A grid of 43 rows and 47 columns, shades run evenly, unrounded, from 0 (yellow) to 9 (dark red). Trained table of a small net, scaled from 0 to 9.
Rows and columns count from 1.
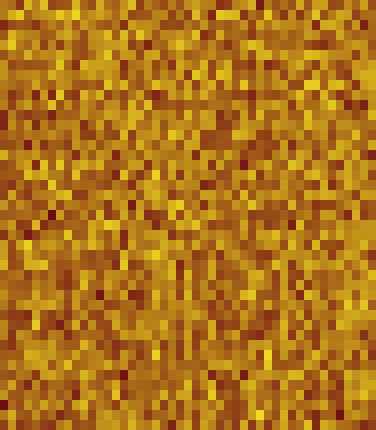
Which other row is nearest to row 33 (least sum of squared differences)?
15
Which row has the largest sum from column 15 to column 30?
35
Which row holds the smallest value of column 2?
5
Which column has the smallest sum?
24
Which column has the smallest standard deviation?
3
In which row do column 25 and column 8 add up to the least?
2
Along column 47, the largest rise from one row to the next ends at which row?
16
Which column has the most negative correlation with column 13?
36
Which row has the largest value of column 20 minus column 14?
23
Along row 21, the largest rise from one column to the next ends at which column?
17
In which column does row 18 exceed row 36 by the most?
34
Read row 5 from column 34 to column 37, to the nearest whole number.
5 5 5 5
